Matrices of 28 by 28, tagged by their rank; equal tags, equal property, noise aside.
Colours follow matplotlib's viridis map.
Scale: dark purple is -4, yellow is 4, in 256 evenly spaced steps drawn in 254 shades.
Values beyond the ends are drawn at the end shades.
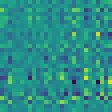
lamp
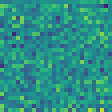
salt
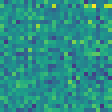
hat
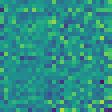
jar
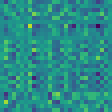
lamp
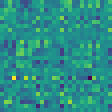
jar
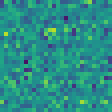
salt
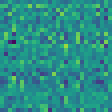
hat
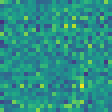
salt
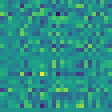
lamp
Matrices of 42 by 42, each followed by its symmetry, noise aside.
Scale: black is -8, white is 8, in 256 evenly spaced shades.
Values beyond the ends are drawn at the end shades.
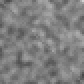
symmetric across the other diagonal.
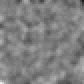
antisymmetric.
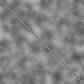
symmetric.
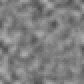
antisymmetric.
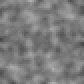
same after a half turn.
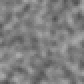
antisymmetric.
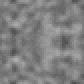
mirrored top to bottom.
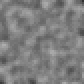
symmetric.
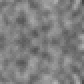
mirrored top to bottom.
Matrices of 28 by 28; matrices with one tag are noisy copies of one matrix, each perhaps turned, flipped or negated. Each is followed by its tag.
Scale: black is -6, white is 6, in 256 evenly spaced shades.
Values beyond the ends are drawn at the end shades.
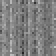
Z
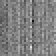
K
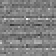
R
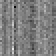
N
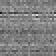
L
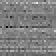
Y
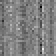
N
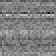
N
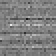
R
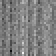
Z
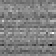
Z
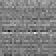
K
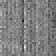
K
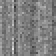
N
